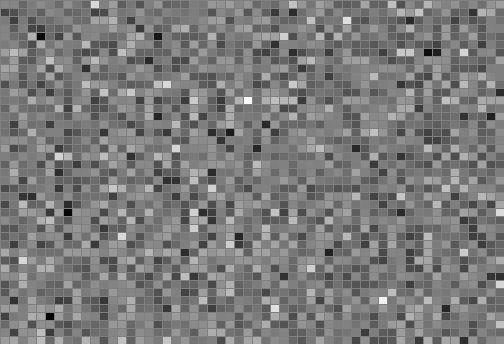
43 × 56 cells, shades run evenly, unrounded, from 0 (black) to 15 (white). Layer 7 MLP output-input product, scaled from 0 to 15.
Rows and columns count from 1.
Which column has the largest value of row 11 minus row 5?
18
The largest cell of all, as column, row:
28, 13
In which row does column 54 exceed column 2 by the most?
38
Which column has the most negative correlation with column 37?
52
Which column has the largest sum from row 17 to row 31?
22
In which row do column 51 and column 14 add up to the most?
43
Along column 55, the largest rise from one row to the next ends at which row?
16
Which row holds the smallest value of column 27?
30
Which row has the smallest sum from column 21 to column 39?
7
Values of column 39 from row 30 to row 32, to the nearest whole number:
11 7 6
